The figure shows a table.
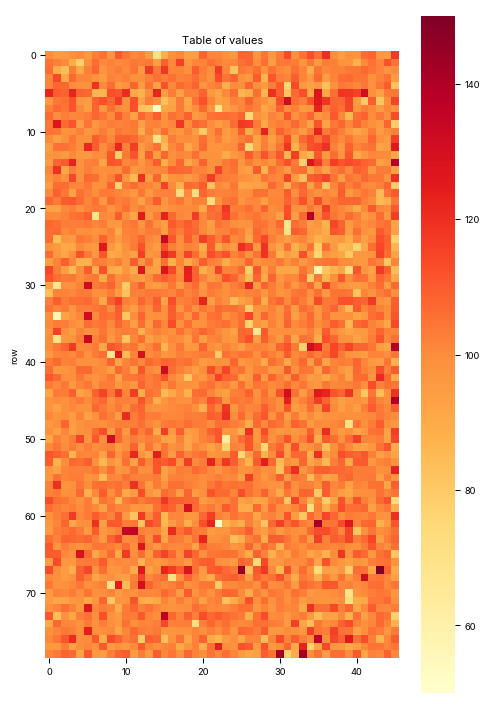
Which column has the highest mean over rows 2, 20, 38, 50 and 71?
45
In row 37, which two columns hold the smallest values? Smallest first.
1, 10
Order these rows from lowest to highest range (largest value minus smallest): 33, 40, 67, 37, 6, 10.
40, 33, 10, 6, 37, 67
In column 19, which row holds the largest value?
21
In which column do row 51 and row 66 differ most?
28
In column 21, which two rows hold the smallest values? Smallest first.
19, 17
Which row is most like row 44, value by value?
6
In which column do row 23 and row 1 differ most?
31
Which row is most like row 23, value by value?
22
